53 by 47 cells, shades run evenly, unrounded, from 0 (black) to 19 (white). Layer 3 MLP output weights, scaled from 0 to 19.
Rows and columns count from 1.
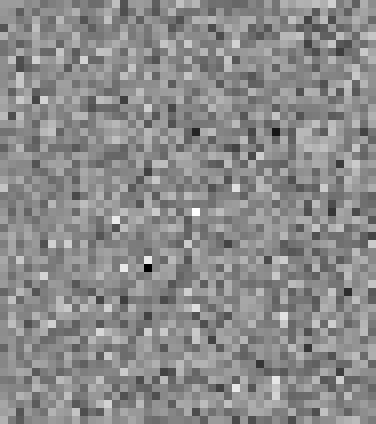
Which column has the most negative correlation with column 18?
5
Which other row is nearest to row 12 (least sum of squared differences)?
29
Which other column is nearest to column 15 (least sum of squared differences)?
38
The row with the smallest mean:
4
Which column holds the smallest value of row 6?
39
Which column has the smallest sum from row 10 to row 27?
32
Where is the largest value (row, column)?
27, 25
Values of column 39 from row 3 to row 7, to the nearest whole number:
5 8 8 5 8
